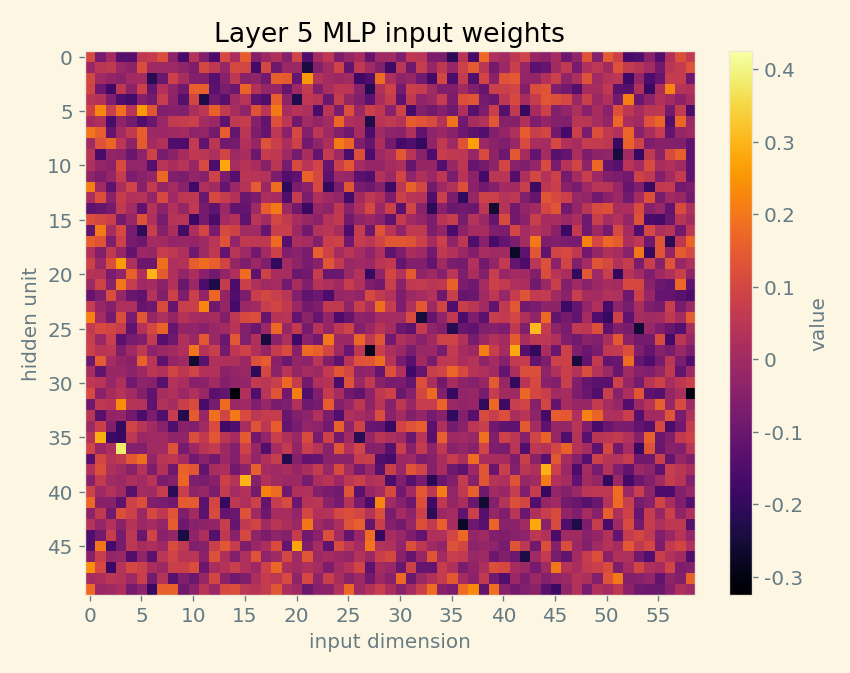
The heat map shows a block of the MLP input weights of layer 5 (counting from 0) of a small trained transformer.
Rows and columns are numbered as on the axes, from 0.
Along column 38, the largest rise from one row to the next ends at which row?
33
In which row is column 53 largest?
18
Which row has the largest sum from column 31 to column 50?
4
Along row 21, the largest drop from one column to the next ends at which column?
58
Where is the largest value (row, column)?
36, 3
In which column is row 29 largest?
35
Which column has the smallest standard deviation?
22
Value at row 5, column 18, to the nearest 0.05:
0.2
